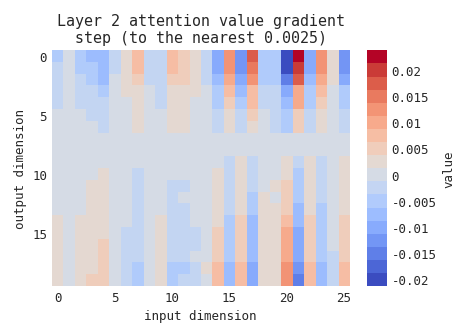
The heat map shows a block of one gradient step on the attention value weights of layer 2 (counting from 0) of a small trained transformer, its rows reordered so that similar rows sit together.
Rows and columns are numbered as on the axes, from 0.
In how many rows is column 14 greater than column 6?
10
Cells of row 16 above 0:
12
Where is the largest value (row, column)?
0, 21
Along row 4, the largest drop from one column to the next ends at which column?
22
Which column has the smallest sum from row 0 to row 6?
20
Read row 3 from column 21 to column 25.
0.01 -0.005 0.0075 0 -0.005
